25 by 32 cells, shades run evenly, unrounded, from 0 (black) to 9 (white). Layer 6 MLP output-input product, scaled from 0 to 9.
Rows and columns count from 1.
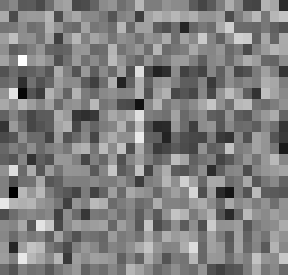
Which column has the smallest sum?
25
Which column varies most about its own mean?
16
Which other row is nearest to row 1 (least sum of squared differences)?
11
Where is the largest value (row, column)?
6, 3
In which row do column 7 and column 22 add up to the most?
24
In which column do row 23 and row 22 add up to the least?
2
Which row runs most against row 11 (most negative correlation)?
10
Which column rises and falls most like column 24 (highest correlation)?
5
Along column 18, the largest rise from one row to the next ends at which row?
8
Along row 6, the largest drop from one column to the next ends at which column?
4
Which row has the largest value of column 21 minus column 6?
17
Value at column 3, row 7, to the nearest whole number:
3
